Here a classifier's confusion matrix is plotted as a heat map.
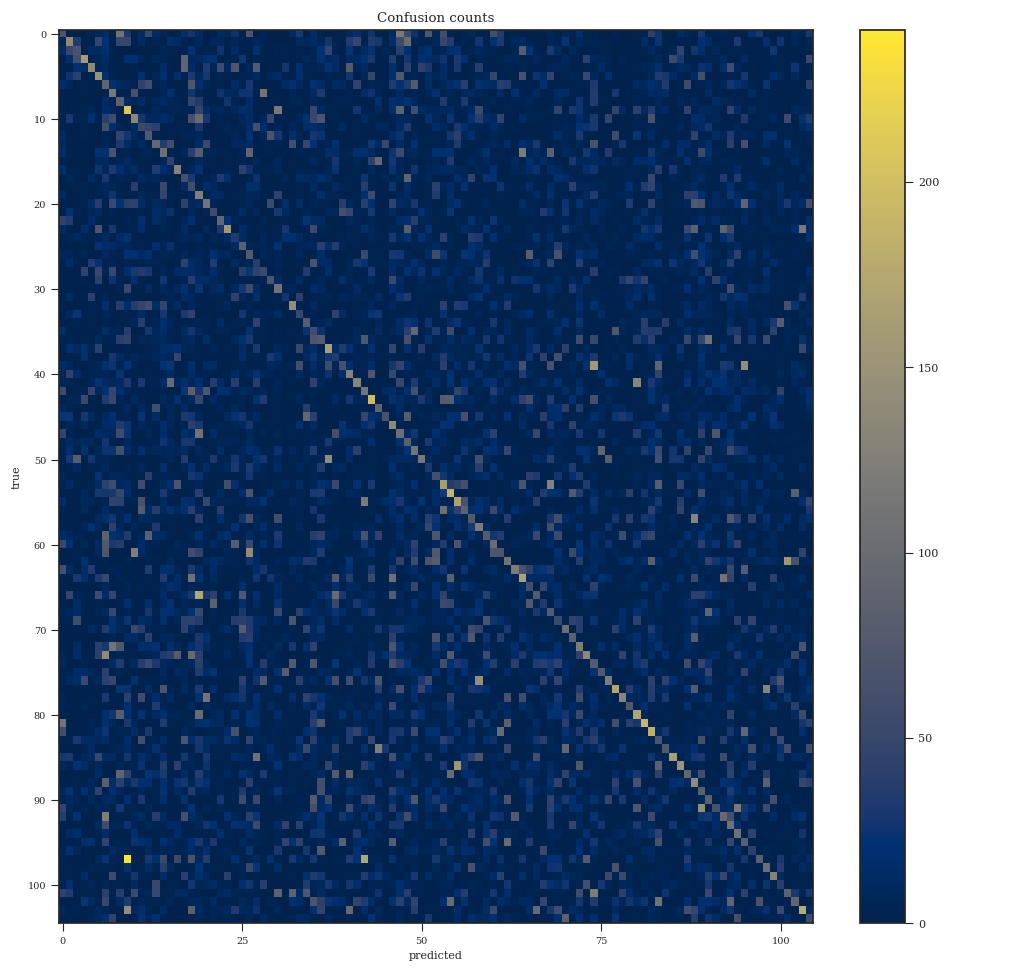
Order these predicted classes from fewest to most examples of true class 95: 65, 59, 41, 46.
41, 65, 59, 46
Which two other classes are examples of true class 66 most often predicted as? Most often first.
19, 38
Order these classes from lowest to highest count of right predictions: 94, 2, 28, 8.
28, 2, 8, 94
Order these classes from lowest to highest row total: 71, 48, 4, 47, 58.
48, 58, 71, 47, 4
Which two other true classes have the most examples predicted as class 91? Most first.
47, 29
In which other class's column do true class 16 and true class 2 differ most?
64
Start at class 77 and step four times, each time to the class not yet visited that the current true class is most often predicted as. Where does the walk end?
6
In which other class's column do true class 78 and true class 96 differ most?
20
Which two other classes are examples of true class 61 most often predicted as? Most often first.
26, 10
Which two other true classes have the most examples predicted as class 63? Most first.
92, 74
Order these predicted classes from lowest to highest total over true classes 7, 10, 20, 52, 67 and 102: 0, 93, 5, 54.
0, 5, 93, 54
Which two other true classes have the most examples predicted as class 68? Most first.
53, 14
